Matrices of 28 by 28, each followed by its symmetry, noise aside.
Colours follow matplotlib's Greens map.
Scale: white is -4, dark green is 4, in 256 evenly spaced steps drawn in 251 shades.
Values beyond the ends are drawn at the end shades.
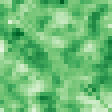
no symmetry.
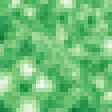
symmetric across the other diagonal.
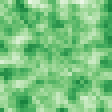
no symmetry.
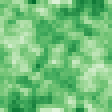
same after a half turn.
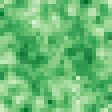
same after a half turn.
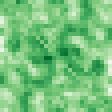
same after a half turn.
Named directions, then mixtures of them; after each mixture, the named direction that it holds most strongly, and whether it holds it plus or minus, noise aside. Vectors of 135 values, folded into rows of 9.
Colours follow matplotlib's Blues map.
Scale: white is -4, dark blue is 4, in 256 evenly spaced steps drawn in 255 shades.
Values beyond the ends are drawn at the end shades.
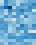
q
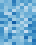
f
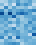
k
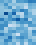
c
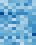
k, plus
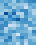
c, plus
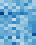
k, plus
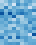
k, plus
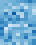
c, plus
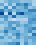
k, plus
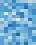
c, minus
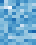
q, minus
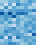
k, plus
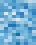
c, minus
